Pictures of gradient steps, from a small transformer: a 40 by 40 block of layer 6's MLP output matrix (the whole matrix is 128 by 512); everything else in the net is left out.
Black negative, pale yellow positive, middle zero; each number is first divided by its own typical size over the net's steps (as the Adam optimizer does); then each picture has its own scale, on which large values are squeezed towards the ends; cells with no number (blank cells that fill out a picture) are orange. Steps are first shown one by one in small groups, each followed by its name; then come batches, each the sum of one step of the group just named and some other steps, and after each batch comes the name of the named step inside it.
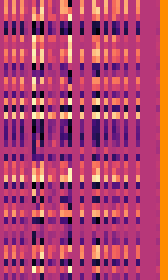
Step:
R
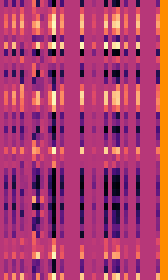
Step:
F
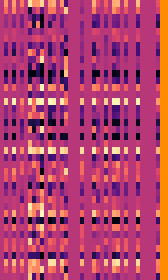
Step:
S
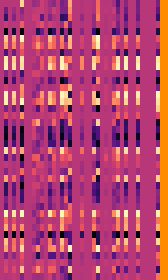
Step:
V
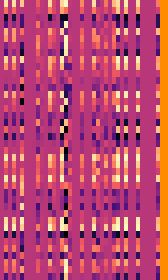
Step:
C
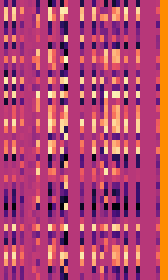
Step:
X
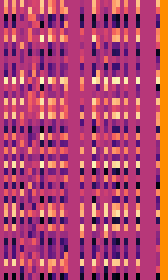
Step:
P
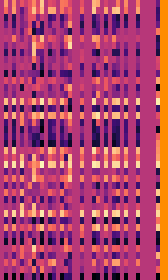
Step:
P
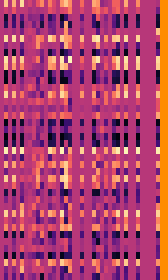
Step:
V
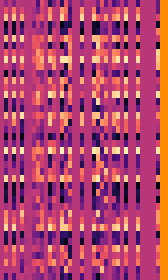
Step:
X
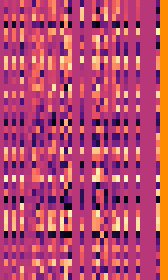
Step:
C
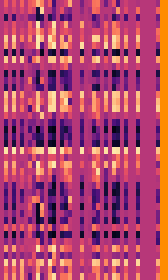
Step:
F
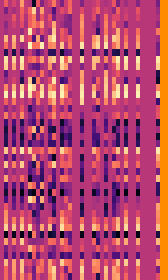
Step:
V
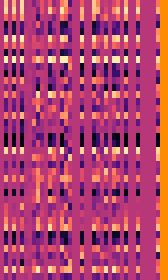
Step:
X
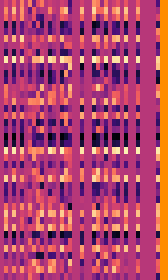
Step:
S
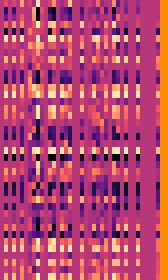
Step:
V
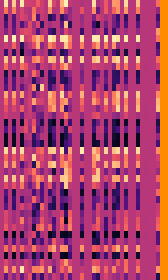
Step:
C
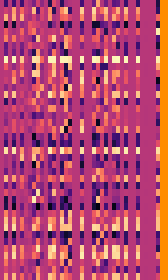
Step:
X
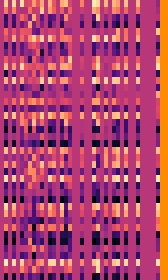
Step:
P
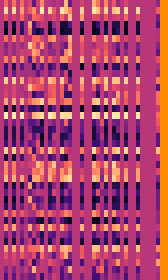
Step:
R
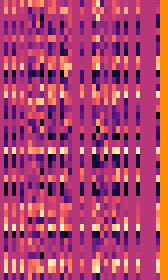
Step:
S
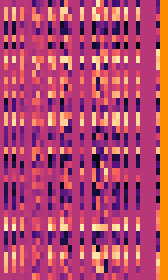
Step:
X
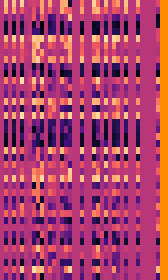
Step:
R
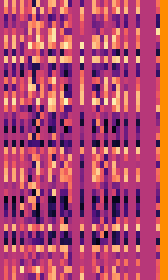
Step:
C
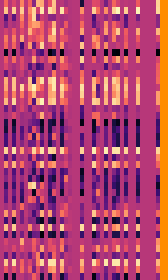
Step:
P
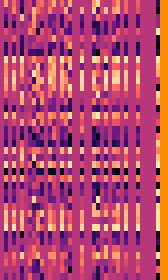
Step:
P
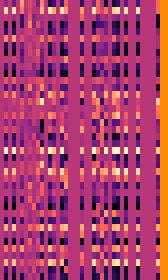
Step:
X
